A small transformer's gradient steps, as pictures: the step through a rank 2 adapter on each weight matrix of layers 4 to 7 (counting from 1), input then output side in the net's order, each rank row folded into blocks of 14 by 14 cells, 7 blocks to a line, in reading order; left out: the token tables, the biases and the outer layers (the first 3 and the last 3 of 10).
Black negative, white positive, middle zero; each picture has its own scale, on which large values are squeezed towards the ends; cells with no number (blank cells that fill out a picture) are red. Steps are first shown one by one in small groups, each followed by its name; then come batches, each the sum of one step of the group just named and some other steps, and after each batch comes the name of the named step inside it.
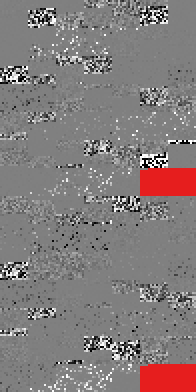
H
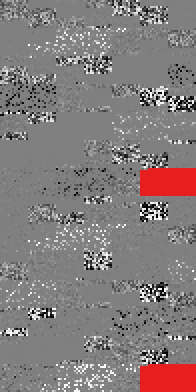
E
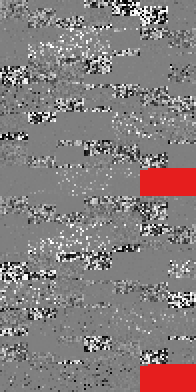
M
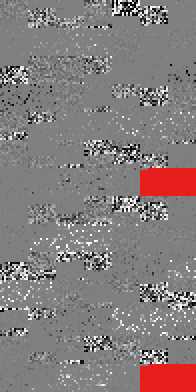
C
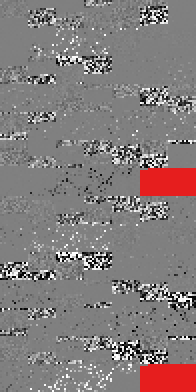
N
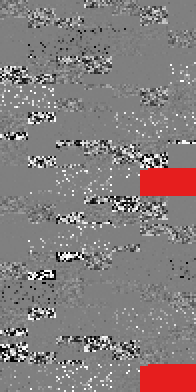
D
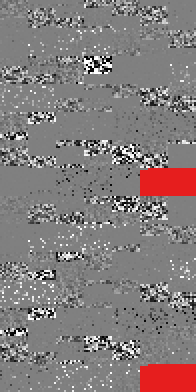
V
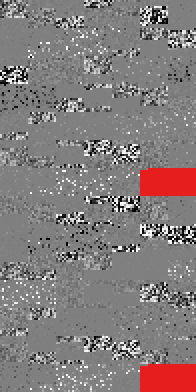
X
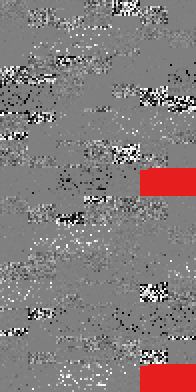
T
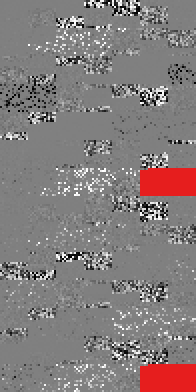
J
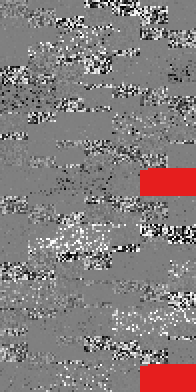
M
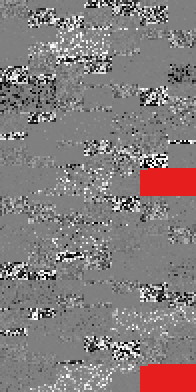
H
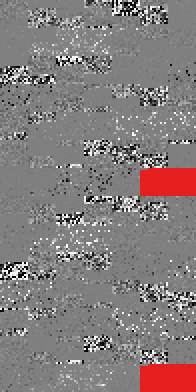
C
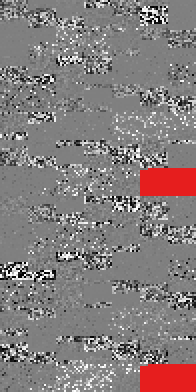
D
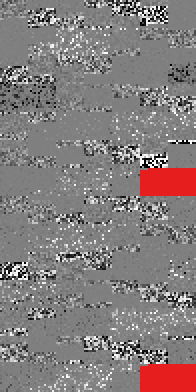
H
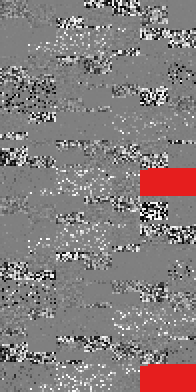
J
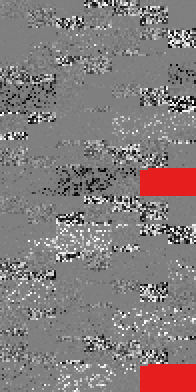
T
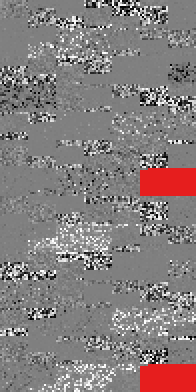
M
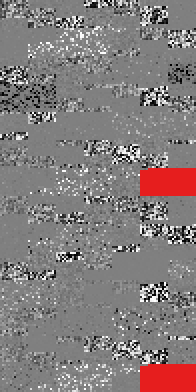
X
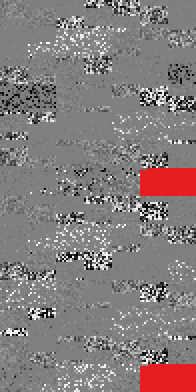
E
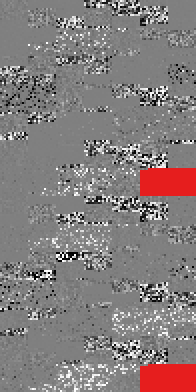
J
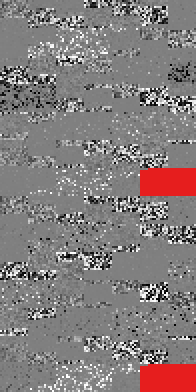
X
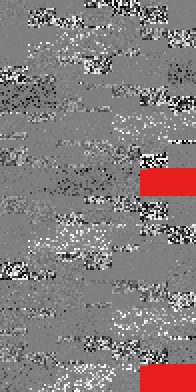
H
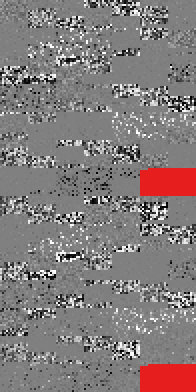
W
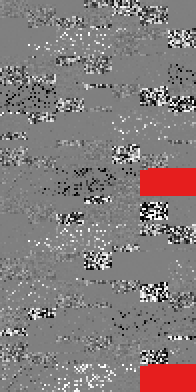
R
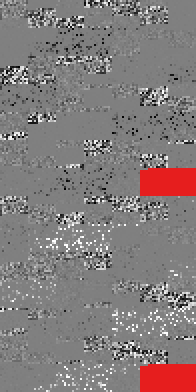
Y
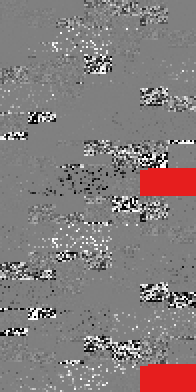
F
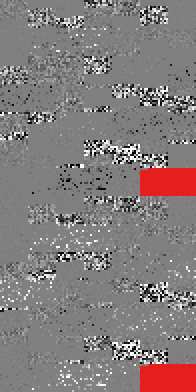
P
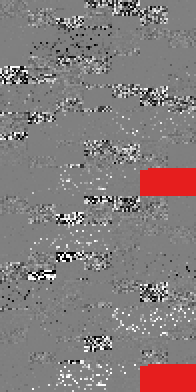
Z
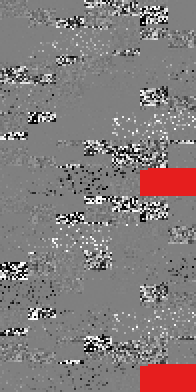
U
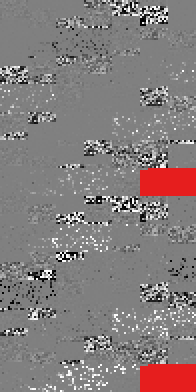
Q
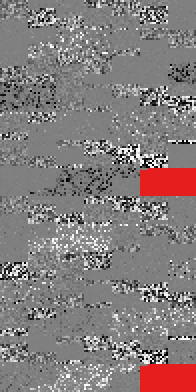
P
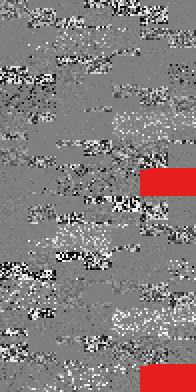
Q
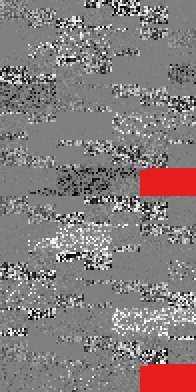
W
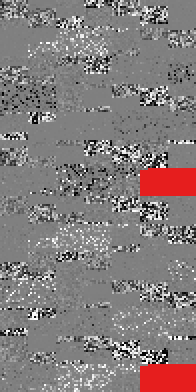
F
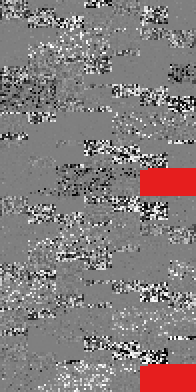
W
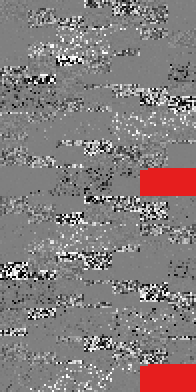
W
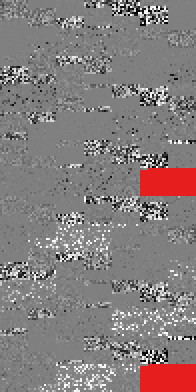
Y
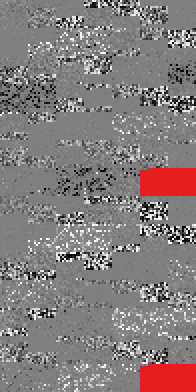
R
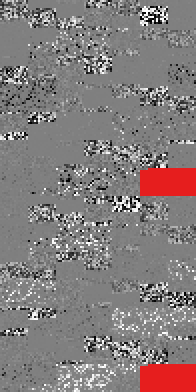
F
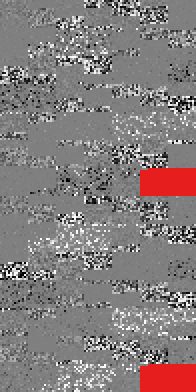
W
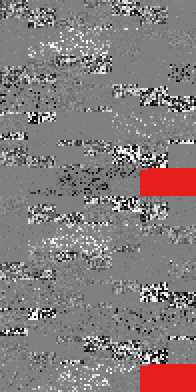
F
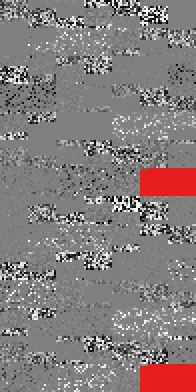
U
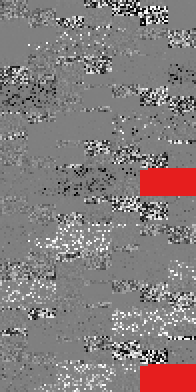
Y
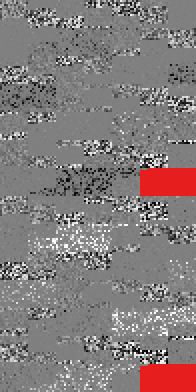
Y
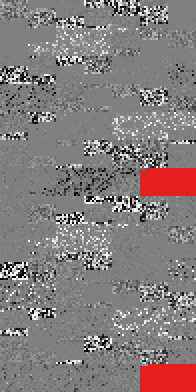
U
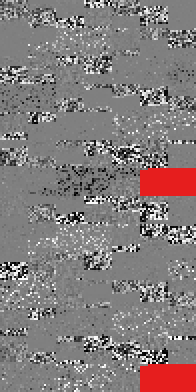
U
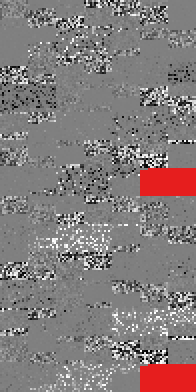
Y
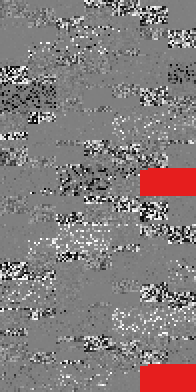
U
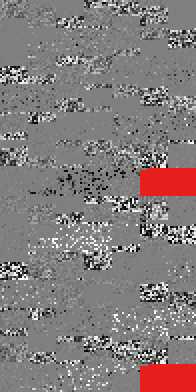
F
